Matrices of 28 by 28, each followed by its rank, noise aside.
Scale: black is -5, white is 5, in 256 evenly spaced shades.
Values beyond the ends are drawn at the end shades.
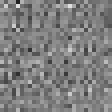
five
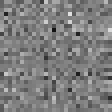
five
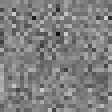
six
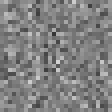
six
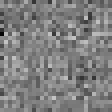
six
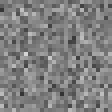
six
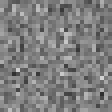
six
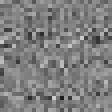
six
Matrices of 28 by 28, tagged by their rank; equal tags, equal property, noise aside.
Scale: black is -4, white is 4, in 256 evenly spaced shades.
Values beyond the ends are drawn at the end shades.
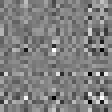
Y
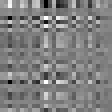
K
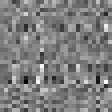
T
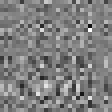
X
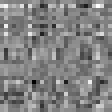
T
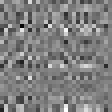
T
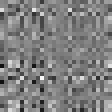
Y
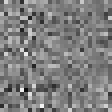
X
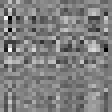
Y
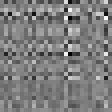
Y
